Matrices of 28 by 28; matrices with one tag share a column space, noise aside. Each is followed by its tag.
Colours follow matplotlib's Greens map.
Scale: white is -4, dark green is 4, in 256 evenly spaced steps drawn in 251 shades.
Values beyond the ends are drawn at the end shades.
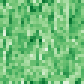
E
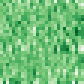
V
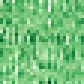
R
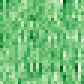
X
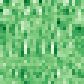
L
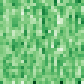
E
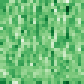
E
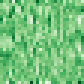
E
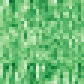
X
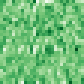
V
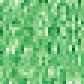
V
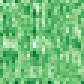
E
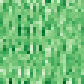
V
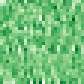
V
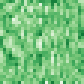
E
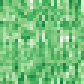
X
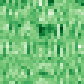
L
